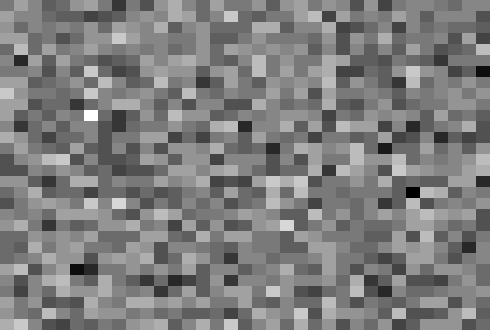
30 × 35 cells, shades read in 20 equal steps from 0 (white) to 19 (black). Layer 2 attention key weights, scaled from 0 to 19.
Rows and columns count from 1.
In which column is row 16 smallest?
29
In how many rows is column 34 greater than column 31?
12
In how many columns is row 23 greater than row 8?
15
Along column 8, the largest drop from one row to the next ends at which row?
8
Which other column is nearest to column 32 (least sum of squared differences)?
27
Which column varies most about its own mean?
7
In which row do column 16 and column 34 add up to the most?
23
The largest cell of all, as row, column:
18, 30
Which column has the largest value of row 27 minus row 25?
2
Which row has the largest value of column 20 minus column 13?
14
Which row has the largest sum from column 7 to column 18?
26
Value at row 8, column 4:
11
